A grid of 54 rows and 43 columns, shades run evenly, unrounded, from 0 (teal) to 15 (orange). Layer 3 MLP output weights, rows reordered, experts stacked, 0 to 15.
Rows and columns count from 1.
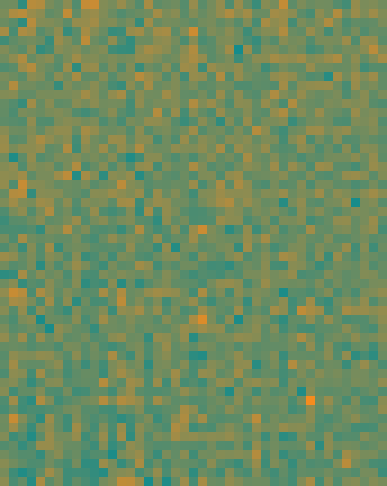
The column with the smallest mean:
11
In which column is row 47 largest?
2
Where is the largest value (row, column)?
45, 35
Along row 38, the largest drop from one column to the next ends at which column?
22
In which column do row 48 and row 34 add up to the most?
14
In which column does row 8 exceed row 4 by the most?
8
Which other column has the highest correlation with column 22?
4
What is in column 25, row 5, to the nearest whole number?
7
